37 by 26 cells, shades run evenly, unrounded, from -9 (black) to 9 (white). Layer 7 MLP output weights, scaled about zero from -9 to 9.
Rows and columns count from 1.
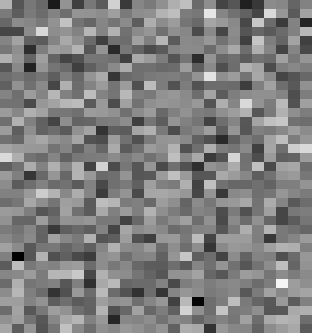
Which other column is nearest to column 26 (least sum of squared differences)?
4
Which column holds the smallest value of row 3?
26
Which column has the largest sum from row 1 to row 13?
18
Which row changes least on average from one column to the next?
13
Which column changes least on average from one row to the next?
20
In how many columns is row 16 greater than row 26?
12
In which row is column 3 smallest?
8
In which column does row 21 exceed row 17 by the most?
16
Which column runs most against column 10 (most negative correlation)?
22
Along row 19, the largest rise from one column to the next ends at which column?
9
